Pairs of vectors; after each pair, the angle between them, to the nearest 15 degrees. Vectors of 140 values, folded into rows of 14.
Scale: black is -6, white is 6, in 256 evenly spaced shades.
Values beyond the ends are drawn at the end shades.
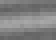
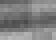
150 degrees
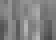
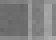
105 degrees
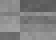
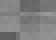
30 degrees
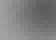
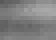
135 degrees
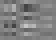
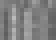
75 degrees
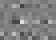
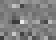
15 degrees
